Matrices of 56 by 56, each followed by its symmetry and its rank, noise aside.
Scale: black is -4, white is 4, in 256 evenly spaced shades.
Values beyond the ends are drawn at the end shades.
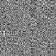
no symmetry, rank six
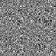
no symmetry, rank seven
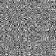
no symmetry, rank eight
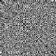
symmetric, rank seven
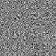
antisymmetric, rank eight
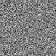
no symmetry, rank eight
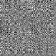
antisymmetric, rank six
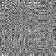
no symmetry, rank six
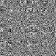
no symmetry, rank eight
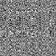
no symmetry, rank eight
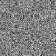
no symmetry, rank eight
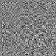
no symmetry, rank seven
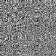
antisymmetric, rank eight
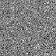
antisymmetric, rank eight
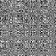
antisymmetric, rank six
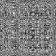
no symmetry, rank six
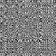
antisymmetric, rank six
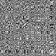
symmetric, rank seven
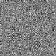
no symmetry, rank eight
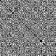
symmetric, rank seven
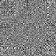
symmetric, rank seven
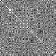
symmetric, rank seven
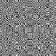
no symmetry, rank six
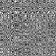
no symmetry, rank six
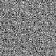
antisymmetric, rank eight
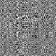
no symmetry, rank six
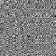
no symmetry, rank seven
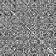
symmetric, rank seven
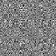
no symmetry, rank six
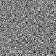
no symmetry, rank eight
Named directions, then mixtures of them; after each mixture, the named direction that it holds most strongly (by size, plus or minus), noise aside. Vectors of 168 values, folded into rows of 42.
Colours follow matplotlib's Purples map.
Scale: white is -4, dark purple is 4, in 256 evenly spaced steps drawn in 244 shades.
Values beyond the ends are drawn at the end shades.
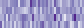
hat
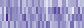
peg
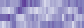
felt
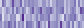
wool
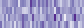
hat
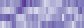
felt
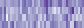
peg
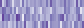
wool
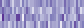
wool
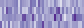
hat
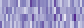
hat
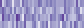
wool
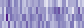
peg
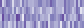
wool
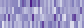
hat
